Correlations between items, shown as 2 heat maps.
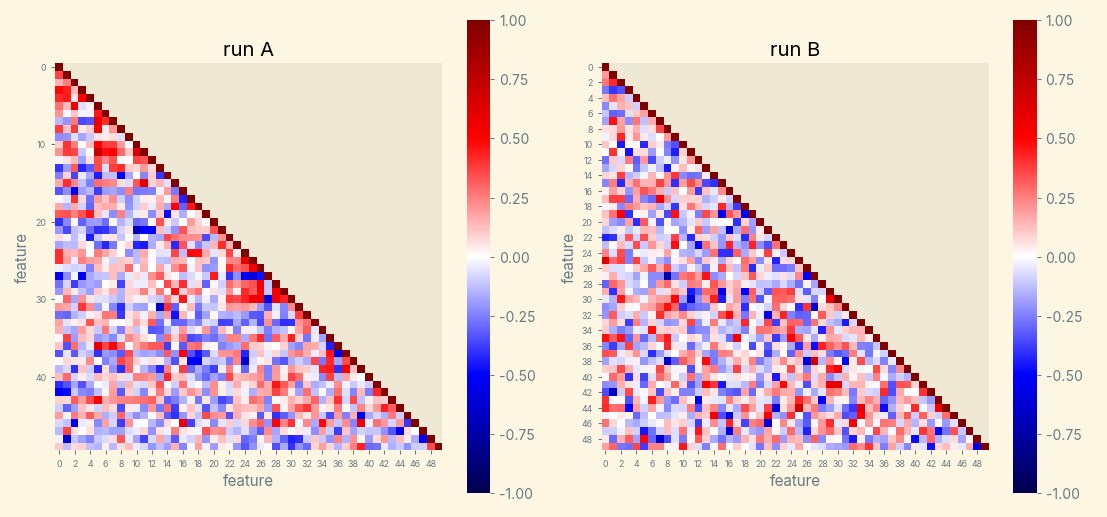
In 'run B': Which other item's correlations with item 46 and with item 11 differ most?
29
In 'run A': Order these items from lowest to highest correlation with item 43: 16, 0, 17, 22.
22, 16, 17, 0
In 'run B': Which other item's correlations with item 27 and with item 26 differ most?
38
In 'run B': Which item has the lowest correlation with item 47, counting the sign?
16
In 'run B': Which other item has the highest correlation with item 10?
49
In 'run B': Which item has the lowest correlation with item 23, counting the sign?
12
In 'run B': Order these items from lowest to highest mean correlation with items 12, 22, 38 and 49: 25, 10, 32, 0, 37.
0, 25, 37, 32, 10
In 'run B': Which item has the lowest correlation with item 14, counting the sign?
15
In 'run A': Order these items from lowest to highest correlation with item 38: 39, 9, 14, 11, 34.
34, 14, 11, 39, 9
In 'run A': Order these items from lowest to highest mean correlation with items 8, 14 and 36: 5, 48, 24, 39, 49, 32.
39, 49, 32, 24, 48, 5
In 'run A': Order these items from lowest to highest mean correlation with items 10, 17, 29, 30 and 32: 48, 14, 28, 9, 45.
48, 45, 9, 14, 28
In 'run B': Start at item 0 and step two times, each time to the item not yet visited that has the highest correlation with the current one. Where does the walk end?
44
